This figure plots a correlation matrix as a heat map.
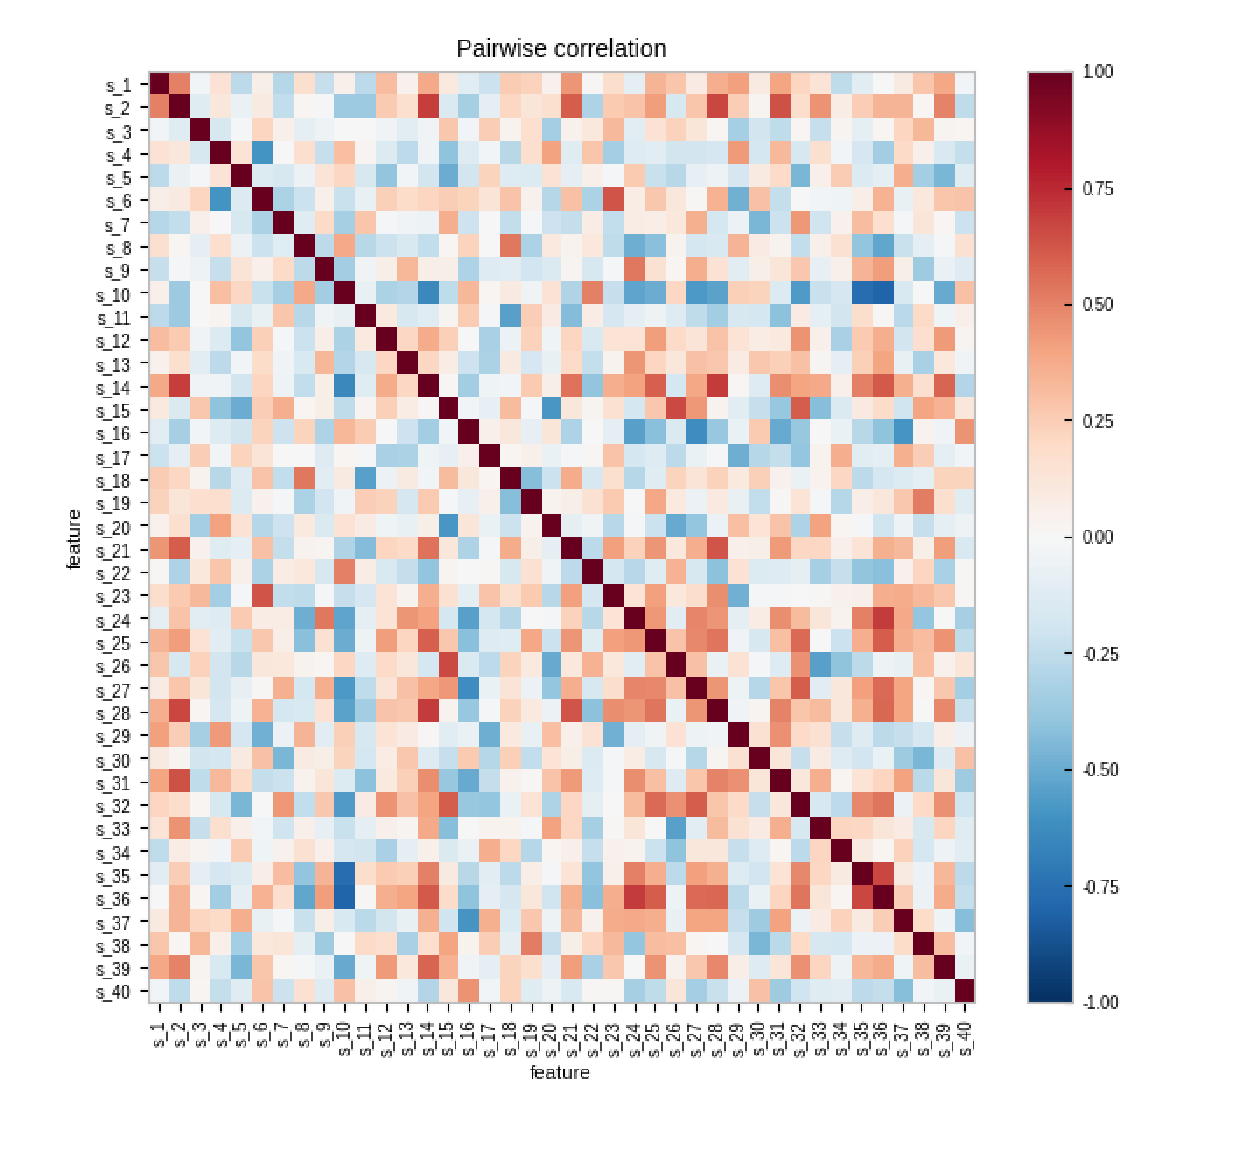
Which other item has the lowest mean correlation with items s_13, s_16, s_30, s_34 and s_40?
s_37
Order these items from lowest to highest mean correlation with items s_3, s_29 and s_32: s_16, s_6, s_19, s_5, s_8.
s_5, s_16, s_6, s_8, s_19
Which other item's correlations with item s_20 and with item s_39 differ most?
s_15
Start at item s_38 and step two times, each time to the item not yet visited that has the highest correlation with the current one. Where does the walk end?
s_25
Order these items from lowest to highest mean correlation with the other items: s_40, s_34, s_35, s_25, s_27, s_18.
s_40, s_34, s_18, s_35, s_27, s_25
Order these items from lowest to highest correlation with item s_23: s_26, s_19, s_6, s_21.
s_26, s_19, s_21, s_6
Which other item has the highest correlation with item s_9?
s_24
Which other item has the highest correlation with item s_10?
s_22
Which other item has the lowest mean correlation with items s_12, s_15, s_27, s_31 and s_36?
s_10
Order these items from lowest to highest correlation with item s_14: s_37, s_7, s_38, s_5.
s_5, s_7, s_38, s_37
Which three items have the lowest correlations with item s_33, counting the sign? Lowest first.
s_26, s_15, s_22
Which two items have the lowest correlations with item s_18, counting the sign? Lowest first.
s_11, s_19
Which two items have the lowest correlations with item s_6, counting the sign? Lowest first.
s_4, s_29
